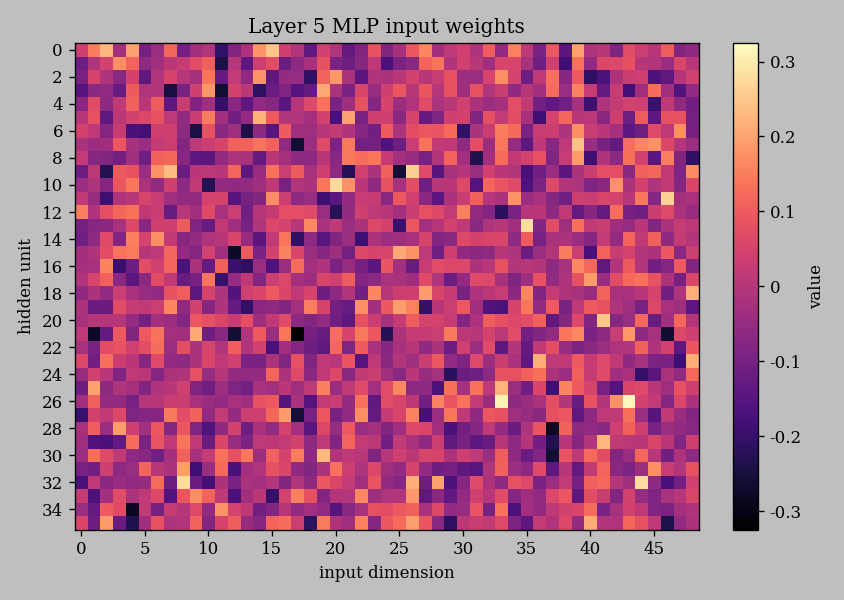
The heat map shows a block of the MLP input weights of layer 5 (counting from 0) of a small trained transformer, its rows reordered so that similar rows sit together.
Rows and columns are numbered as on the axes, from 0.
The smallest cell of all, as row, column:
21, 17
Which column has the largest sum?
26
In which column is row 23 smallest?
47
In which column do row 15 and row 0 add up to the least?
12
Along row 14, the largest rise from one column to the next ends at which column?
4
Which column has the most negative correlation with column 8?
39
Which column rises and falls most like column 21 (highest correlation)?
38
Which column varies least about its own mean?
32
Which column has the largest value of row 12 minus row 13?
0
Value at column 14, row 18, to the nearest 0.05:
0.05
